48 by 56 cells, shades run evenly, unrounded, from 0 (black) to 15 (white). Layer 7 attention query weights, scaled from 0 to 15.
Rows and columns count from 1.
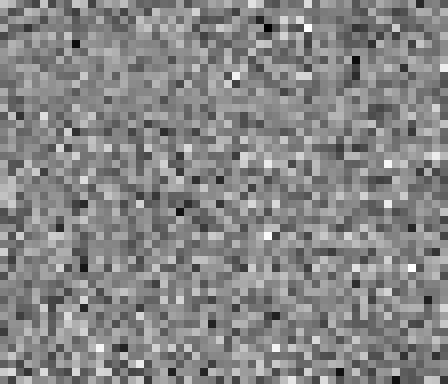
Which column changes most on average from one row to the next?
39
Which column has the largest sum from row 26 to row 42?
49
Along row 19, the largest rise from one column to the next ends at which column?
8
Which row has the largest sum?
30
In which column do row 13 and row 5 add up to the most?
36
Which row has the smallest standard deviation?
13
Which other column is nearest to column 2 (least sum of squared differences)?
14
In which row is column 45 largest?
34
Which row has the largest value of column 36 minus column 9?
37
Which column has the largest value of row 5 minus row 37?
9
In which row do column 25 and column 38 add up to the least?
4
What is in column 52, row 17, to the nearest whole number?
3
